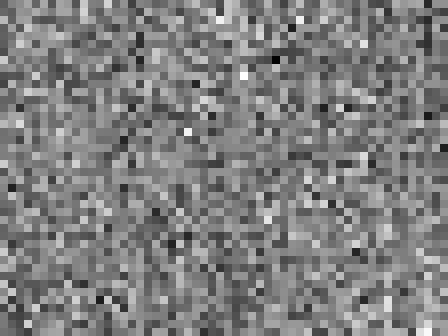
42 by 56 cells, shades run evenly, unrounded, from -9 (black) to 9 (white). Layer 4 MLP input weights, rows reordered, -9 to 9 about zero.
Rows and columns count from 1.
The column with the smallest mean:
28
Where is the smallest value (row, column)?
8, 35
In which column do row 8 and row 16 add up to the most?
1
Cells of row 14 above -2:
41
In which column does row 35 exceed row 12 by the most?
54
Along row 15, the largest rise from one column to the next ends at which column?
34
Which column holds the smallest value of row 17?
27
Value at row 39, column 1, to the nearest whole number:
-4
